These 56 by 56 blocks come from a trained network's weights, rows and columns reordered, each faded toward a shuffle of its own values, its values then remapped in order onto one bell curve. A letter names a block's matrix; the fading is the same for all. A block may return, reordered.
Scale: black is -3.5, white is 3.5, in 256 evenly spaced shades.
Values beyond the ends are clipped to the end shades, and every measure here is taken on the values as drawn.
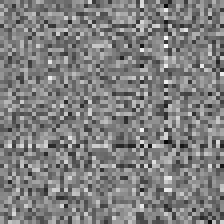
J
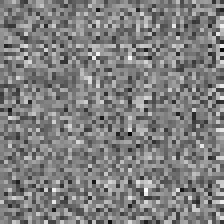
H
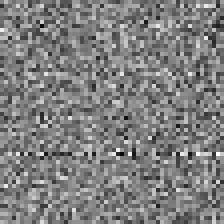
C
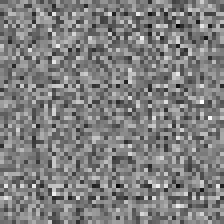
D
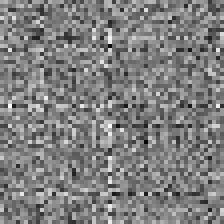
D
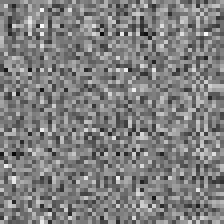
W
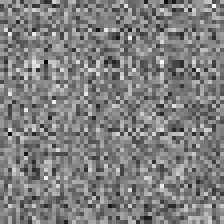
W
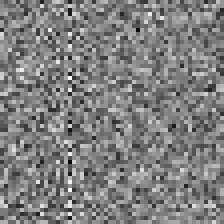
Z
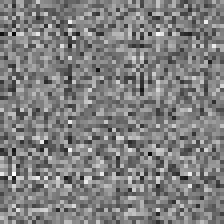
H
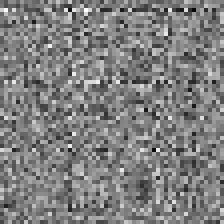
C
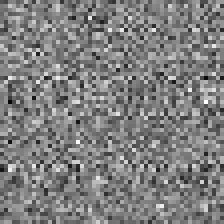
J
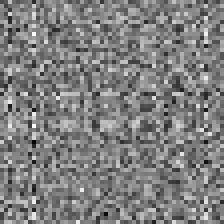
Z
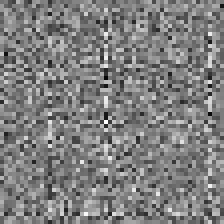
Z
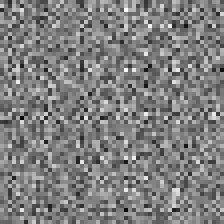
W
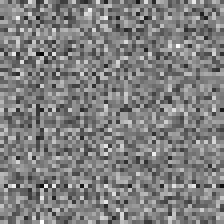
D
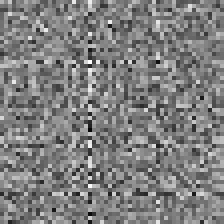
Z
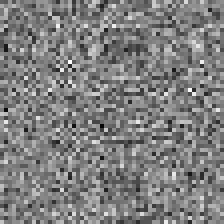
H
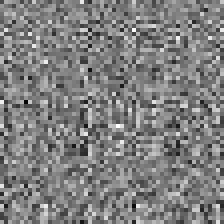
W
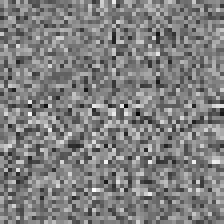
W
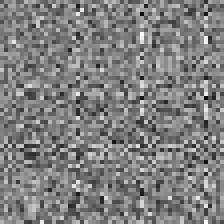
Z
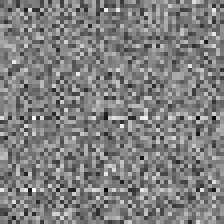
C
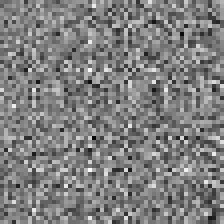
W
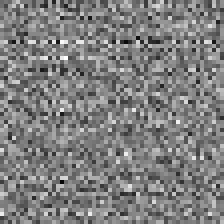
J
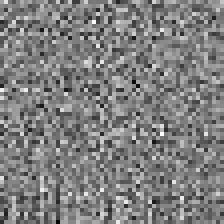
H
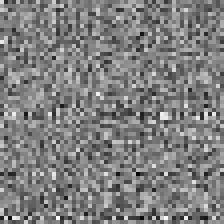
C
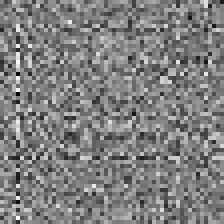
Z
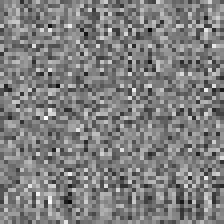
W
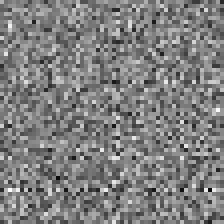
C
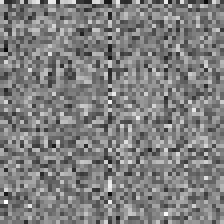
Z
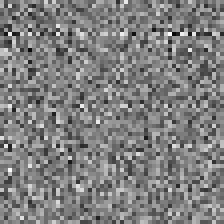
C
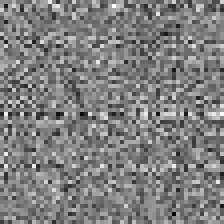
J
